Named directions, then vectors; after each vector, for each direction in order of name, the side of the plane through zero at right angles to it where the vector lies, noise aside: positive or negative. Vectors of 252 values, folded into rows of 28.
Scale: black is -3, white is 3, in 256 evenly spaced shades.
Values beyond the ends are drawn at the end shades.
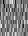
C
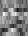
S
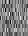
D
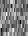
positive, positive, positive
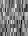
negative, positive, positive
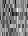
positive, positive, negative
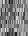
negative, positive, negative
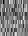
positive, negative, negative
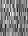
negative, negative, positive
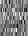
negative, positive, positive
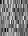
positive, negative, positive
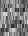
positive, positive, positive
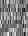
positive, positive, positive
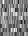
negative, positive, positive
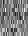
positive, negative, negative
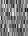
negative, negative, positive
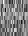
negative, positive, positive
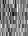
positive, positive, negative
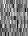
negative, negative, positive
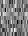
negative, positive, positive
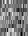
positive, negative, positive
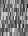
positive, positive, positive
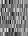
negative, positive, negative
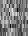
negative, negative, positive
